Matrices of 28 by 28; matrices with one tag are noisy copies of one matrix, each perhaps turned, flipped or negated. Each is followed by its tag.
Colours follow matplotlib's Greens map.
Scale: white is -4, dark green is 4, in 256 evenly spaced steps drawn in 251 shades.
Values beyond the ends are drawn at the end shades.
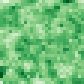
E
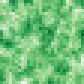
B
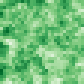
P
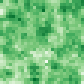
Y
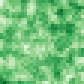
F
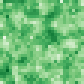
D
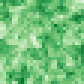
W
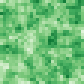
Y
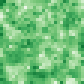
E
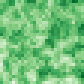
P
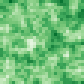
Y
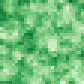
Y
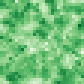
B
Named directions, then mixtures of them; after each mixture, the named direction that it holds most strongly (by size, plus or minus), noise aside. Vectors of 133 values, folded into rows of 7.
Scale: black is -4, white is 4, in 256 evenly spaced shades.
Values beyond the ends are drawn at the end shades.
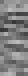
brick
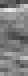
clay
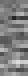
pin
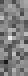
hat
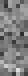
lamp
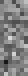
hat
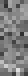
lamp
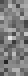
hat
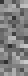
hat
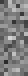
hat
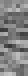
brick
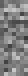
hat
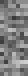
pin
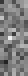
hat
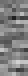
pin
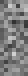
hat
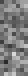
hat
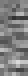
pin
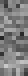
lamp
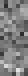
lamp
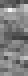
clay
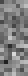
hat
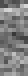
clay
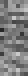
brick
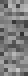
lamp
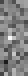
hat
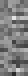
pin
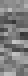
brick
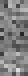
lamp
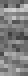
clay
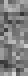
lamp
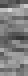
clay
